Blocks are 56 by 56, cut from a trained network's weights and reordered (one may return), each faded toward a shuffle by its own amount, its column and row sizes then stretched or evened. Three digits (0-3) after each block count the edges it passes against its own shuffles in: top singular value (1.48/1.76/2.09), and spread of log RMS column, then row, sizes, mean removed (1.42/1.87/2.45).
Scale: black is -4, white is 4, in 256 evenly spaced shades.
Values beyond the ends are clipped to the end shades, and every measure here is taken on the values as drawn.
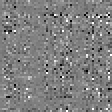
0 3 2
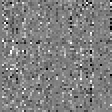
0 3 1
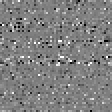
0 0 3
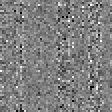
1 3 0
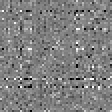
3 1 2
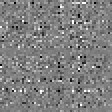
0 1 3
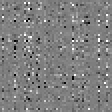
2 3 2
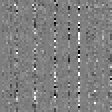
2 3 0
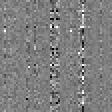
2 3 0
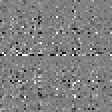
2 2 3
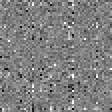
2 2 1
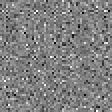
3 1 0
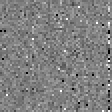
1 1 0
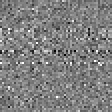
2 0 2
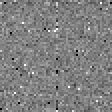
0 0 1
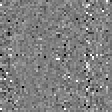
1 2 0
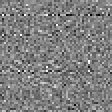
2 0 2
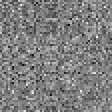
3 0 1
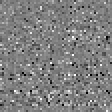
1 0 2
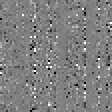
0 3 1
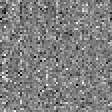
1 2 0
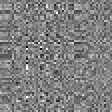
3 2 2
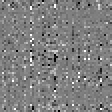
0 3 2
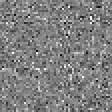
1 1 1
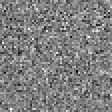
0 0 1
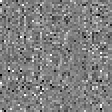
3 2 0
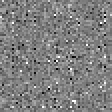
0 2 1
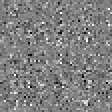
1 2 2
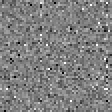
0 0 1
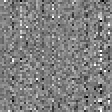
1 3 0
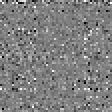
1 2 2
